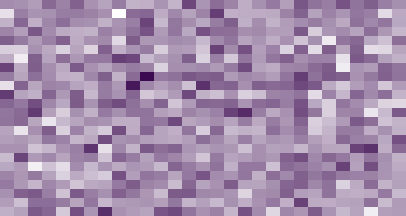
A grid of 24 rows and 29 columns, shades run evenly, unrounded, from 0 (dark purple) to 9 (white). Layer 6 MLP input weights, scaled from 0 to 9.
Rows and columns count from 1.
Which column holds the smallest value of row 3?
11
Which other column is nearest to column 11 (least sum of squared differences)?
16
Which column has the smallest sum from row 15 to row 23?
22
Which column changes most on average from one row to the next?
9
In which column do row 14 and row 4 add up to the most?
23
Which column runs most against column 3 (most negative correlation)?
27
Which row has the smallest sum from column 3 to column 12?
12
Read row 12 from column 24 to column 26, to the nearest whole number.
7 4 5
